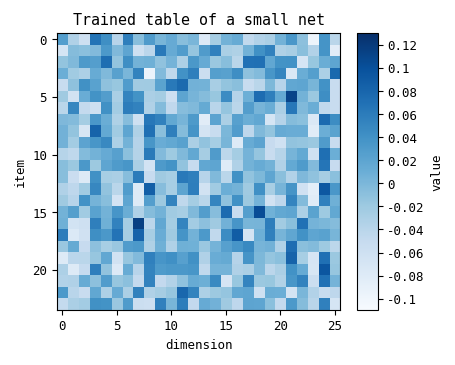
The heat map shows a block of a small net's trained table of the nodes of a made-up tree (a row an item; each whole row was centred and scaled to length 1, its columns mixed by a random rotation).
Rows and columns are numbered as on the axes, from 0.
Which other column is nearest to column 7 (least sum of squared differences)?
19
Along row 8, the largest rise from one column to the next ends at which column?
3
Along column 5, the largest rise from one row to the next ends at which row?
15
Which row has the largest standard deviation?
13
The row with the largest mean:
17
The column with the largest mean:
24
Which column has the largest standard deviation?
7
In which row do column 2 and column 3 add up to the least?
6
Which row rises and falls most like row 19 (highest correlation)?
20
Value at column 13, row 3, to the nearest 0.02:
-0.06
